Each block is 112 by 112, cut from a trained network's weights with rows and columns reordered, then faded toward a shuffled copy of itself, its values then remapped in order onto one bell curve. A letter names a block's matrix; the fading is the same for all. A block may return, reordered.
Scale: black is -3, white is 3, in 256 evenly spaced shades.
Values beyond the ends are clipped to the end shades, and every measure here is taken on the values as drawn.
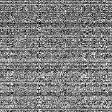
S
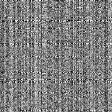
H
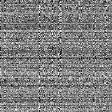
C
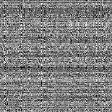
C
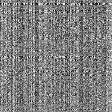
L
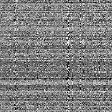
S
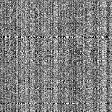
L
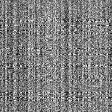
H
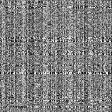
L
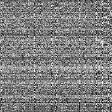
C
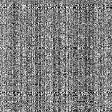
L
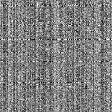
H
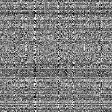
C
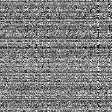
S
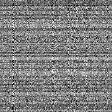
S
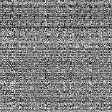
C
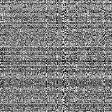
C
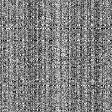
L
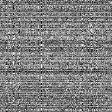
S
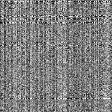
H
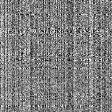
L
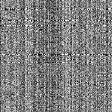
L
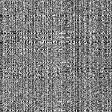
H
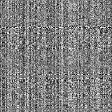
H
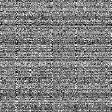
S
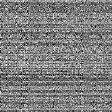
S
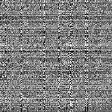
C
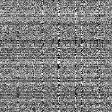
C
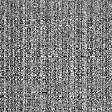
H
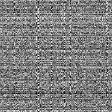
C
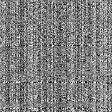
L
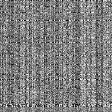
H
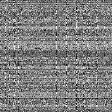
C
